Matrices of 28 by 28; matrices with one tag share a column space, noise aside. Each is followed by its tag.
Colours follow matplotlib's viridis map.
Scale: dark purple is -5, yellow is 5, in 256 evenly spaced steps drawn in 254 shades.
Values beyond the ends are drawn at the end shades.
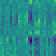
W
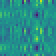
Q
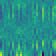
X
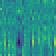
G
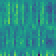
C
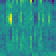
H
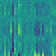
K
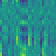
G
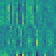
C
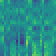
G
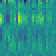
H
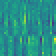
W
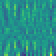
X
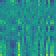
G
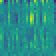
H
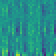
K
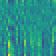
G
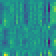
C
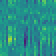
G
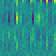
H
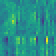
W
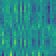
C
